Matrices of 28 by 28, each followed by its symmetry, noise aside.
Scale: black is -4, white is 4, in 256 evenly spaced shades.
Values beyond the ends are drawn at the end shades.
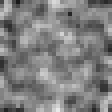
same after a half turn.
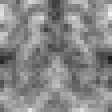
mirrored left to right.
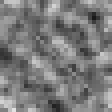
symmetric across the other diagonal.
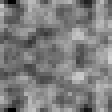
mirrored top to bottom.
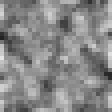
same after a half turn.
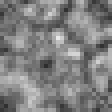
symmetric across the other diagonal.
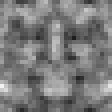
mirrored left to right.
